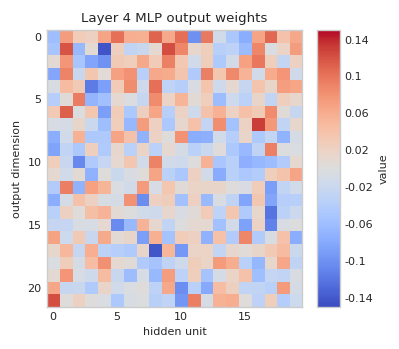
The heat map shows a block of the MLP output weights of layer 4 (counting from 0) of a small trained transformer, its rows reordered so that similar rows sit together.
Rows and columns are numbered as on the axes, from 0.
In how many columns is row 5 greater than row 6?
9
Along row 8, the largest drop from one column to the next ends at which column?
11
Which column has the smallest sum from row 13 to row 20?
17
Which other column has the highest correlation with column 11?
0
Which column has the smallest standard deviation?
19
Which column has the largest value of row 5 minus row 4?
10
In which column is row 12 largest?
1
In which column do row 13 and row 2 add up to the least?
4
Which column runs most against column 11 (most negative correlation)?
5
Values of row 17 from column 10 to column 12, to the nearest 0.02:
-0.1 0.02 0.02
